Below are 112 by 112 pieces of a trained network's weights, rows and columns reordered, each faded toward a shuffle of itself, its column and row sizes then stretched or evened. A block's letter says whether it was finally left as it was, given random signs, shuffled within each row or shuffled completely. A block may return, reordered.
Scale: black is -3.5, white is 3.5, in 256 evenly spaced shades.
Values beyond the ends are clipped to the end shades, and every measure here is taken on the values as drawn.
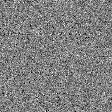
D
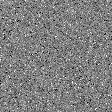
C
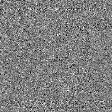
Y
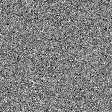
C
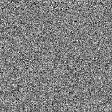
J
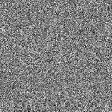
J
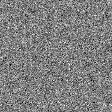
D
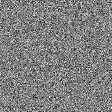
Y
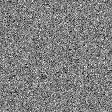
C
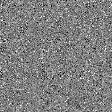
Y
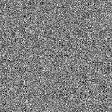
J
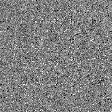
J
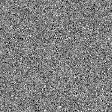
Y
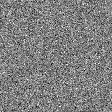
C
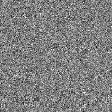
J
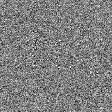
J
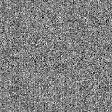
J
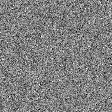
D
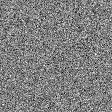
C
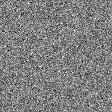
D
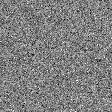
C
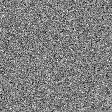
C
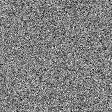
C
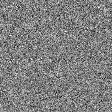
D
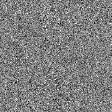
Y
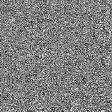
J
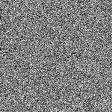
C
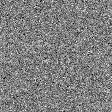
C
